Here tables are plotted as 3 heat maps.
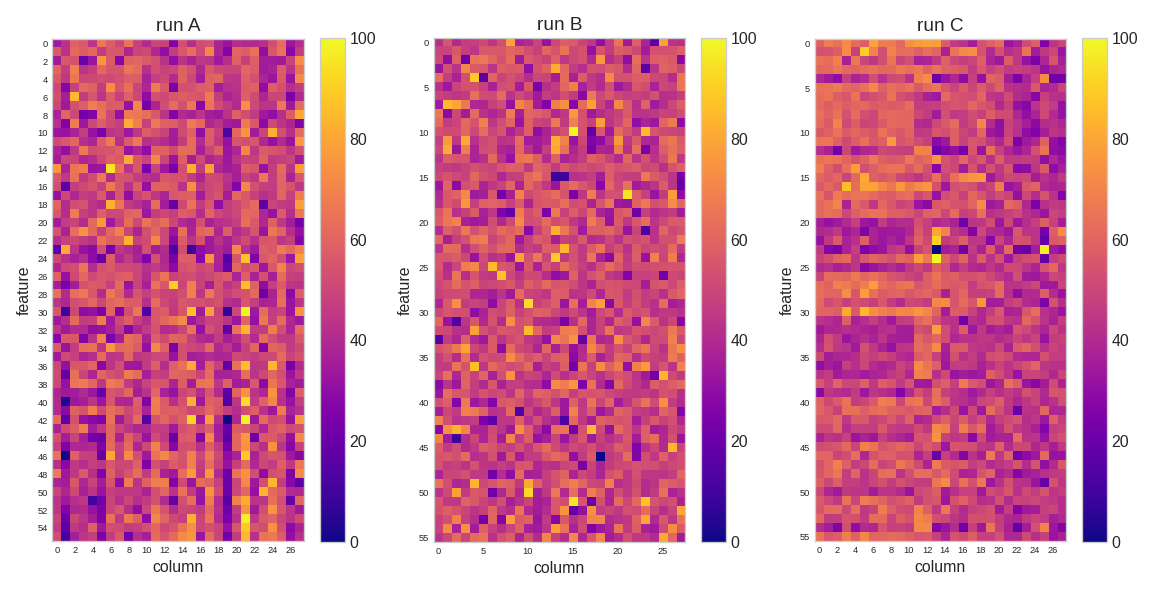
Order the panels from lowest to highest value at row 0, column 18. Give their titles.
run B, run A, run C
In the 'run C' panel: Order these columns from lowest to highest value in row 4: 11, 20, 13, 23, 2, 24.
13, 2, 23, 24, 20, 11
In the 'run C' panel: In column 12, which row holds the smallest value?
18
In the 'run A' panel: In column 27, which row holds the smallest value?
49
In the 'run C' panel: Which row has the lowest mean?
23
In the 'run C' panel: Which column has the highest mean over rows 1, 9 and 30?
5
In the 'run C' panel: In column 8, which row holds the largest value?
11
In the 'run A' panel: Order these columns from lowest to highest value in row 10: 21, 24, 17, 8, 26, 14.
8, 26, 14, 17, 21, 24
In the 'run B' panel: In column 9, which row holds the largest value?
24
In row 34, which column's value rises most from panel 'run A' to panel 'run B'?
23
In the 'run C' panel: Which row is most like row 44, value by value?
32
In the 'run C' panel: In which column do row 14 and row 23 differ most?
25
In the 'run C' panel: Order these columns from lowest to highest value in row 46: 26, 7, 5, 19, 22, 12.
22, 26, 5, 12, 7, 19
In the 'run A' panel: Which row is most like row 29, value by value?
41
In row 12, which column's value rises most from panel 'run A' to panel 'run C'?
19
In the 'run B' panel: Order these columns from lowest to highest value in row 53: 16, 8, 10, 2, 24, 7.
7, 24, 16, 10, 2, 8
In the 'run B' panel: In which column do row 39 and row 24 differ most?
13
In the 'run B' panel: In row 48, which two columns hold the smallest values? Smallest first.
6, 8
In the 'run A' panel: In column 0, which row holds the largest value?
14
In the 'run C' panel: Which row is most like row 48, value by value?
52
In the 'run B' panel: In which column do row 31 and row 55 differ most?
2
